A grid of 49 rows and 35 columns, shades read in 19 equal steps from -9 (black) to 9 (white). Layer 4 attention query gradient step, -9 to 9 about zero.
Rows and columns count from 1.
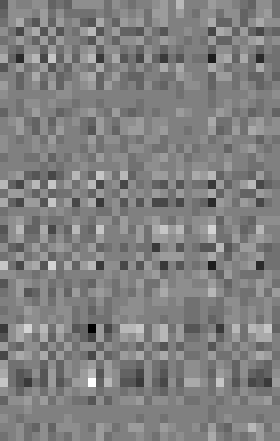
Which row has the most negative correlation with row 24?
20
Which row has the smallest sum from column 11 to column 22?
23
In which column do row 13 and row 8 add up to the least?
1
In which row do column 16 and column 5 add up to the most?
37
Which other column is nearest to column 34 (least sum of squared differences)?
30
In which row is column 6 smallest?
7
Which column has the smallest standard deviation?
22
